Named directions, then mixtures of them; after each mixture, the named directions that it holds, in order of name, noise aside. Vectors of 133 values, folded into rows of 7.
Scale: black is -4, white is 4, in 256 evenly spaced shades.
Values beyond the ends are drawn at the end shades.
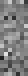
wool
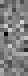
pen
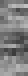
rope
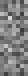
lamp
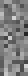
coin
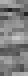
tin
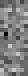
pen, tin.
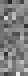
wool.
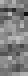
tin.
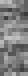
tin, wool.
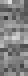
tin, wool.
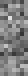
lamp, rope.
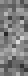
pen, rope.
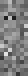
lamp, wool.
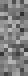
lamp, tin.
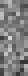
coin, lamp, wool.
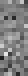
wool.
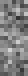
coin, lamp, rope.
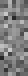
lamp, pen, wool.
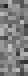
coin, lamp, pen.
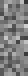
lamp, pen, wool.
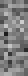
pen, rope, wool.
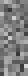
coin, tin.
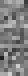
rope, wool.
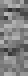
rope, tin, wool.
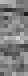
tin.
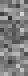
lamp, tin.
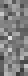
coin, lamp, wool.
